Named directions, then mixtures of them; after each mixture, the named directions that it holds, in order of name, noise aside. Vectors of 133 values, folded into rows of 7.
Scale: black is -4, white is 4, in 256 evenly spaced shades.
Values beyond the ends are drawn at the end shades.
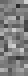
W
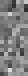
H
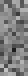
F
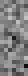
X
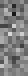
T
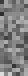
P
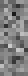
T, W, X.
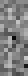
X.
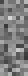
P, W.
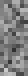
F.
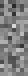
P, T.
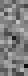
X.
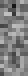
H, T.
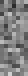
H, P, T.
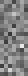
F, H, T.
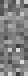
F, H, P.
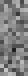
F.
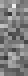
H, T, X.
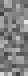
P, W.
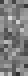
P, X.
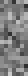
H, P, X.
